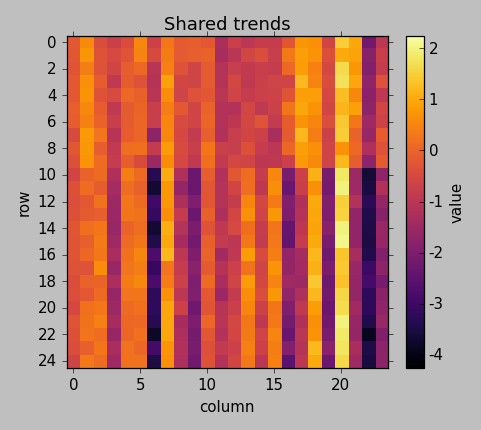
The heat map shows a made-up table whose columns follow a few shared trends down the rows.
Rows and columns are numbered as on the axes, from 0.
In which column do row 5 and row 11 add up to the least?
22
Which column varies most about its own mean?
6
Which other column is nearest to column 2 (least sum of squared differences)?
4
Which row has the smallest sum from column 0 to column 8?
11
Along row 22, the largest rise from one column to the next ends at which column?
7
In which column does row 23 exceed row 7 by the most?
15
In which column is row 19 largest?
20
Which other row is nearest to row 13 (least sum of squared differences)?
19
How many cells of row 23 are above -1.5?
18
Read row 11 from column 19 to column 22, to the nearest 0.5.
-2 2 -1.5 -3.5
